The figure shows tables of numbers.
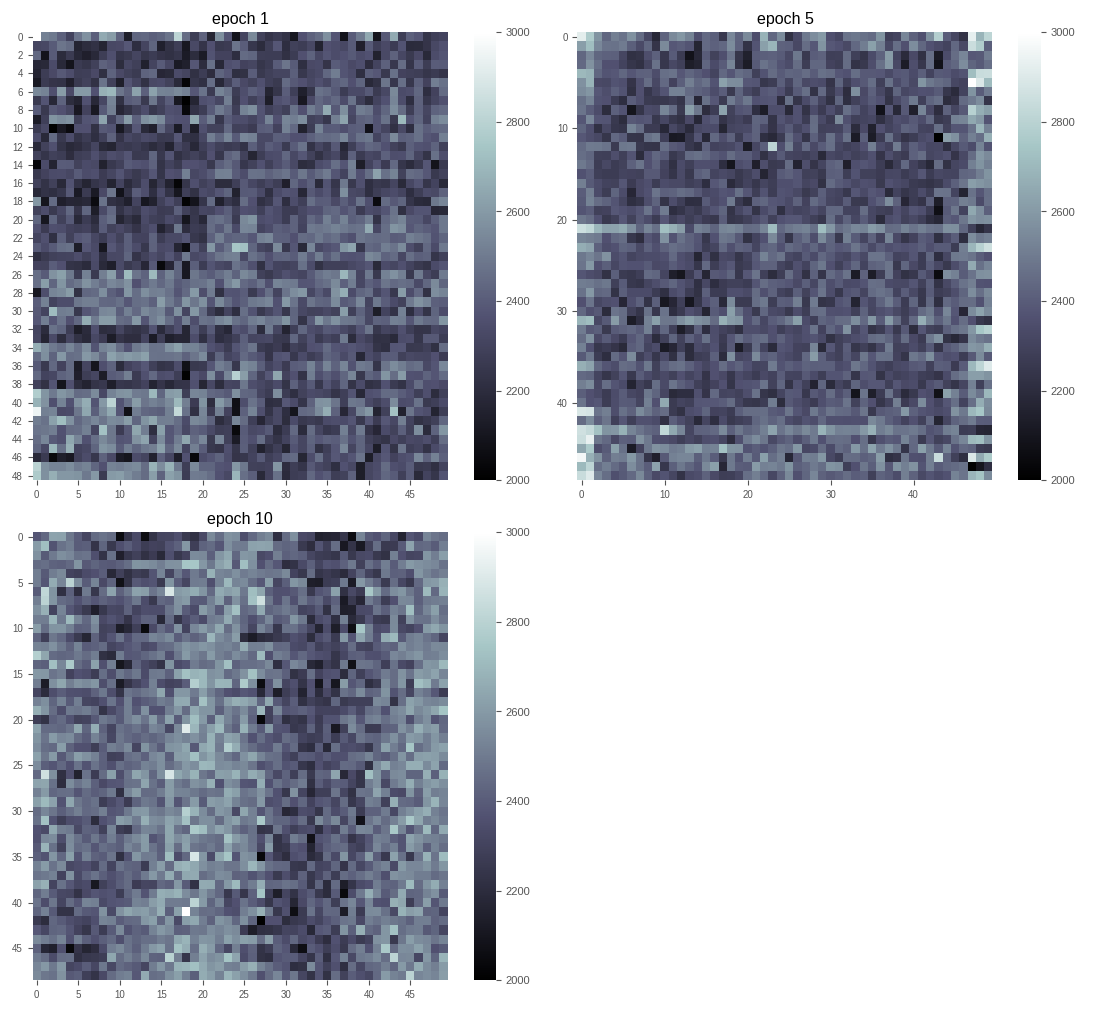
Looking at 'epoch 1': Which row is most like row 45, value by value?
30
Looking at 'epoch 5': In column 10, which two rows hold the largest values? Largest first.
43, 21
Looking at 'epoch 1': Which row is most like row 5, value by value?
3
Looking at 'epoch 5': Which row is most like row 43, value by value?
21
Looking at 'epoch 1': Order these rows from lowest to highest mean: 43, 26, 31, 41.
43, 41, 26, 31
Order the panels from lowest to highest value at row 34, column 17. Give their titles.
epoch 5, epoch 10, epoch 1
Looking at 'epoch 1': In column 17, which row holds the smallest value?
16
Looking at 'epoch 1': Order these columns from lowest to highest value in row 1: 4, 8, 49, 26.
8, 26, 49, 4
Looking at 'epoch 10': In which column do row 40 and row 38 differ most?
19
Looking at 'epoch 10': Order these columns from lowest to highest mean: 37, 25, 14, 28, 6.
37, 6, 28, 14, 25
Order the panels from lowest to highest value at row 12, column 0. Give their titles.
epoch 1, epoch 5, epoch 10
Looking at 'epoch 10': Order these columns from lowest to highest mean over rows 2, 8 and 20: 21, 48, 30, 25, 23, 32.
32, 30, 21, 48, 25, 23
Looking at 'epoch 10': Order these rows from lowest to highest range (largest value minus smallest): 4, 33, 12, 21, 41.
12, 4, 33, 21, 41
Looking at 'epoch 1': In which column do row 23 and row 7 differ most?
24
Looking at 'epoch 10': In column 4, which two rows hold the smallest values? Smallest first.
45, 41
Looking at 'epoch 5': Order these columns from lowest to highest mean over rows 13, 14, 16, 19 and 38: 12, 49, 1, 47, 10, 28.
28, 12, 10, 1, 49, 47
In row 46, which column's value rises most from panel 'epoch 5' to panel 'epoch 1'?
46
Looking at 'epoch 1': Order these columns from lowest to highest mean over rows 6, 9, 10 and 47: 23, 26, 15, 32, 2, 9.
32, 26, 2, 23, 9, 15
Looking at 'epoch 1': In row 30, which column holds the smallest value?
41
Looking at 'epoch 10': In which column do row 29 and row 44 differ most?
43
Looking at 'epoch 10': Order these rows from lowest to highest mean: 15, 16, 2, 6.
2, 16, 15, 6
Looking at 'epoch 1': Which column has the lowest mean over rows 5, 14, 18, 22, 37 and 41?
18
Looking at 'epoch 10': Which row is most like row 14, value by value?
5
